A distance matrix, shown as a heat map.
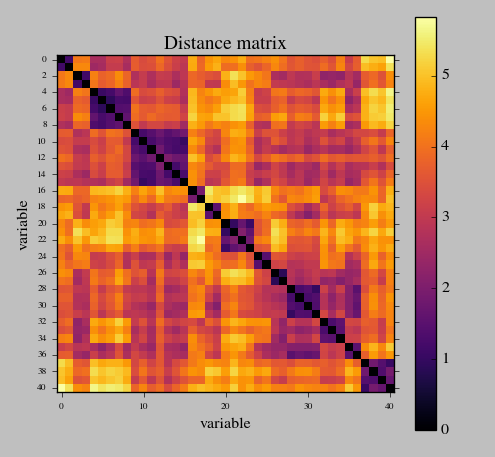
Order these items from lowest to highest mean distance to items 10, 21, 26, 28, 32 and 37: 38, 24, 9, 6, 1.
9, 24, 38, 1, 6
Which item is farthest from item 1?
40
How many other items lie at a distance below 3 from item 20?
3
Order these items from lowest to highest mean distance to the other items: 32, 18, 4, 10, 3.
10, 3, 32, 4, 18
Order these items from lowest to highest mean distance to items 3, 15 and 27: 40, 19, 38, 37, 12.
12, 19, 37, 38, 40
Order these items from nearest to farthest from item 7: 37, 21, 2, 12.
12, 2, 37, 21
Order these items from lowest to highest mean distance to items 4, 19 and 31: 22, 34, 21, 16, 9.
9, 34, 22, 21, 16
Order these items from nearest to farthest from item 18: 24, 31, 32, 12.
31, 12, 32, 24
